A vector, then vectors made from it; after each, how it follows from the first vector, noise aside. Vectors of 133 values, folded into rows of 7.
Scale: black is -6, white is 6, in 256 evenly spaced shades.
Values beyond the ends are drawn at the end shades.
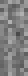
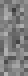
wrapped around.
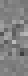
wrapped around, partly zeroed.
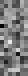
reversed, negated, scaled up.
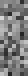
wrapped around, negated, scaled up.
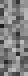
reversed, negated, scaled up.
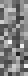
reversed, negated, scaled up.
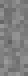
reversed, shrunk.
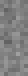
reversed, shrunk.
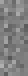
wrapped around, partly zeroed.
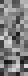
reversed, negated, scaled up.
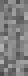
wrapped around, negated.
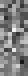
wrapped around, scaled up.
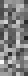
wrapped around, scaled up.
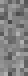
negated.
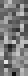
wrapped around, scaled up.
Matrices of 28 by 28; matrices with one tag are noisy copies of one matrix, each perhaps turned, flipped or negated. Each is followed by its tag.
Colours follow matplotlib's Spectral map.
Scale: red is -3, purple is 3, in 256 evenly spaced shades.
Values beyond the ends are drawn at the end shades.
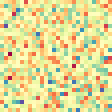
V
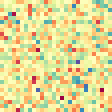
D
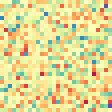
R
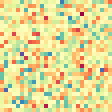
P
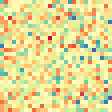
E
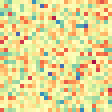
E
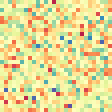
E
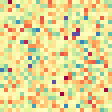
P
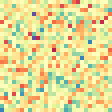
P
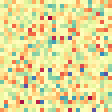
D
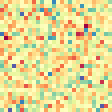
D
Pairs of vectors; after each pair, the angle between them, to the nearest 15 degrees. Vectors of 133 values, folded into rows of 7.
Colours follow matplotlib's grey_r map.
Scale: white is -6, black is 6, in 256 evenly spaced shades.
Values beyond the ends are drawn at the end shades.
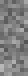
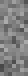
165 degrees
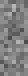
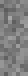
105 degrees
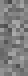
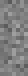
30 degrees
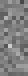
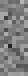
165 degrees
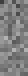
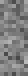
75 degrees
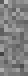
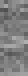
120 degrees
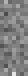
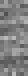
45 degrees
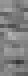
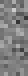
90 degrees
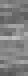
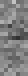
120 degrees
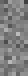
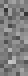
45 degrees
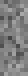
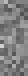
135 degrees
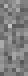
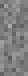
15 degrees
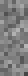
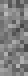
150 degrees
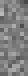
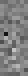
75 degrees
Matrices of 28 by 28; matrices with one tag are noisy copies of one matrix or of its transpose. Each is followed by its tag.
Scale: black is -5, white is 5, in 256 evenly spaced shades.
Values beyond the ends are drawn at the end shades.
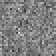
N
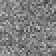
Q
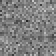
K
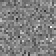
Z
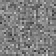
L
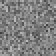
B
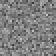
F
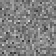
L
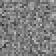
F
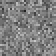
N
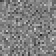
Z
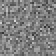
B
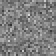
N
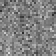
K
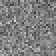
B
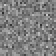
F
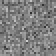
B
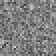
F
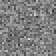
L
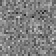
Z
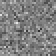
Q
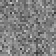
K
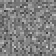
F
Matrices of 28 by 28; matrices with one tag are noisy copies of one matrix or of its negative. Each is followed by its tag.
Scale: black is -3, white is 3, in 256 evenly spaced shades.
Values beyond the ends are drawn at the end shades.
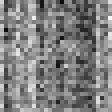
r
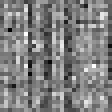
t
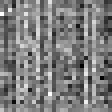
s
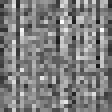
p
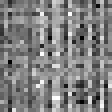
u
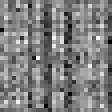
t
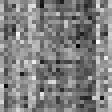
r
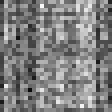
r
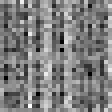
t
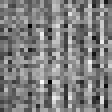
u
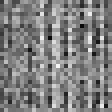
u
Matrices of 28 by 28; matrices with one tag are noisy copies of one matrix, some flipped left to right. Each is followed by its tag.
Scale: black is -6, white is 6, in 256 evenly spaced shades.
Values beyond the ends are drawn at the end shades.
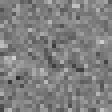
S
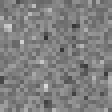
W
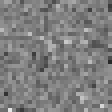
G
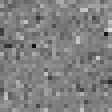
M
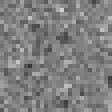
W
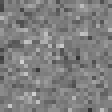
G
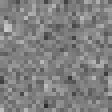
W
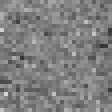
M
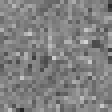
G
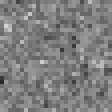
W
